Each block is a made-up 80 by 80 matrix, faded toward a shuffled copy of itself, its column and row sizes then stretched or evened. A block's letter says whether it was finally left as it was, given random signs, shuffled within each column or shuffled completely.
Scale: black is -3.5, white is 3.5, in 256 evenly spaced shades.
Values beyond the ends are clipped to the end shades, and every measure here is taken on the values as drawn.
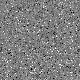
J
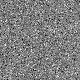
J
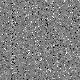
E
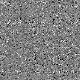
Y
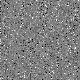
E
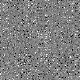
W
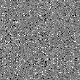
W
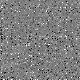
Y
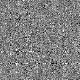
Y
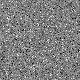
J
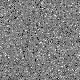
J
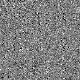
Y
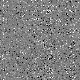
Y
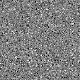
W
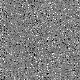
E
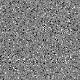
W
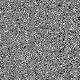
E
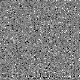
W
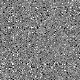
W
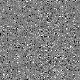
W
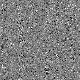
E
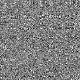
W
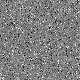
J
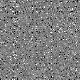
W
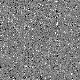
E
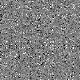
W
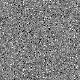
E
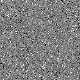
E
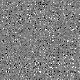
W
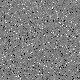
J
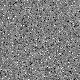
J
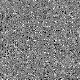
Y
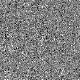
Y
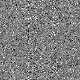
Y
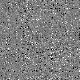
Y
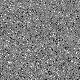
J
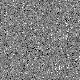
E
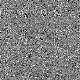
Y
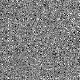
Y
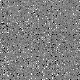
Y
